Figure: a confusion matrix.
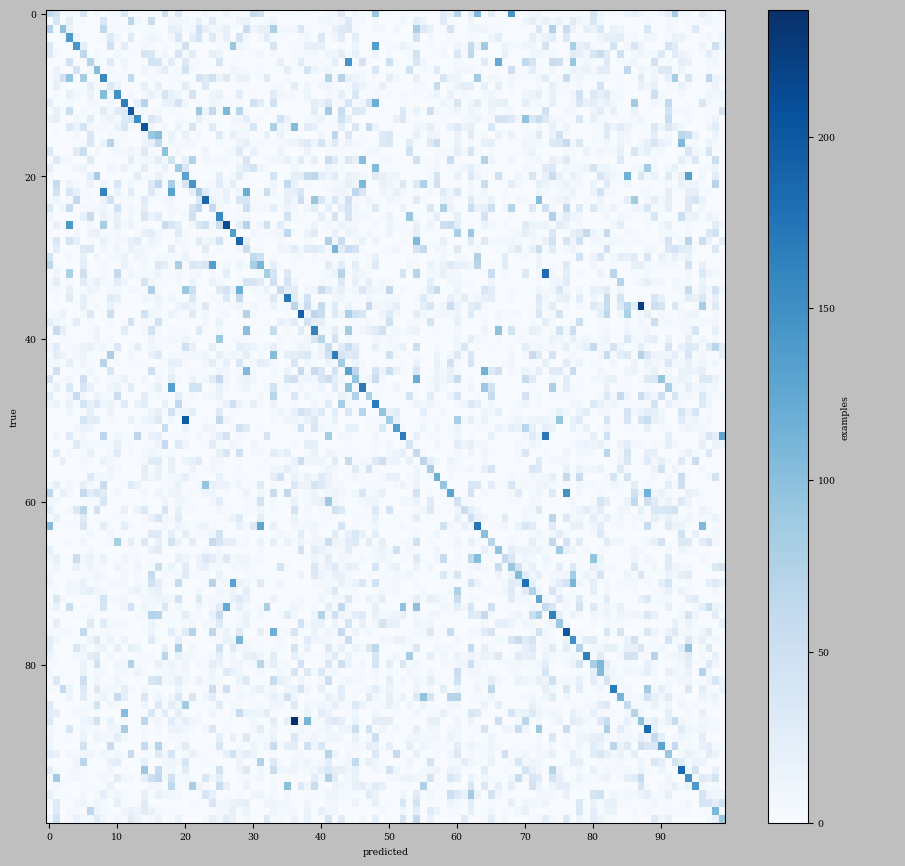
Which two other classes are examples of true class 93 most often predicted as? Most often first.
14, 74
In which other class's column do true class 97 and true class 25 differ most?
53
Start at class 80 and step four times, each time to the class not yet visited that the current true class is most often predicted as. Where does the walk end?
74
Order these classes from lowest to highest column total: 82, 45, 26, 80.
26, 80, 45, 82
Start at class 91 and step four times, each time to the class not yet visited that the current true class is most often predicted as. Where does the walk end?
44
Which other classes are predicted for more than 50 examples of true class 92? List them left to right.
5, 31, 45
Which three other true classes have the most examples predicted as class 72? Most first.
23, 88, 74
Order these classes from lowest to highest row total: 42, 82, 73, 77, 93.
82, 77, 93, 73, 42
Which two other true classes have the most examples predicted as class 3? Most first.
26, 8
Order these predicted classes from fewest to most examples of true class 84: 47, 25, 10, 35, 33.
25, 33, 47, 35, 10
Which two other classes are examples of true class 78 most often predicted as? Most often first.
94, 19
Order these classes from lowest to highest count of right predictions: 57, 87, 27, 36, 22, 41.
41, 36, 22, 87, 57, 27
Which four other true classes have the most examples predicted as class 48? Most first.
4, 11, 19, 0
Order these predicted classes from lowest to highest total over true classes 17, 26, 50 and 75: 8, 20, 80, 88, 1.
80, 1, 88, 8, 20
